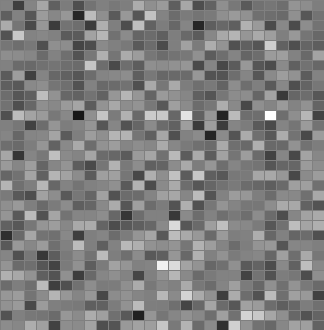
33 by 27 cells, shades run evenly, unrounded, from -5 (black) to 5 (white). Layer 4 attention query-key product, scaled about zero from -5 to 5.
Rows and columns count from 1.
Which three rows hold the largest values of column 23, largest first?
12, 5, 30
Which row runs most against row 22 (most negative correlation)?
8
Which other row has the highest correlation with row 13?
7
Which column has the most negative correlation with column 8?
10
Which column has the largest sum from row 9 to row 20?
15
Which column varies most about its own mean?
23
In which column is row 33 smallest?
19
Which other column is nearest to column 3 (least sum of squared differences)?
6
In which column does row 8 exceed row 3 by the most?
17
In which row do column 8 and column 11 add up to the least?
3
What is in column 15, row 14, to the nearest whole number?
-2
